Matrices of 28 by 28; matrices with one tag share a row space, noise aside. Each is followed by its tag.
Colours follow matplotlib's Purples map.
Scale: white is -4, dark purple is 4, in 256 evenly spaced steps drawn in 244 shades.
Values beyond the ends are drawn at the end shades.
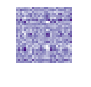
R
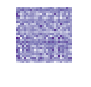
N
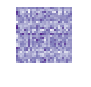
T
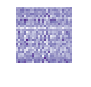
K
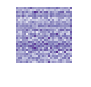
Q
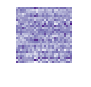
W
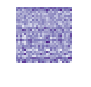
R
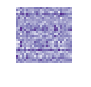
N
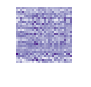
W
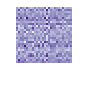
K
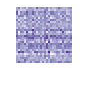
K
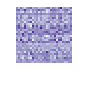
R
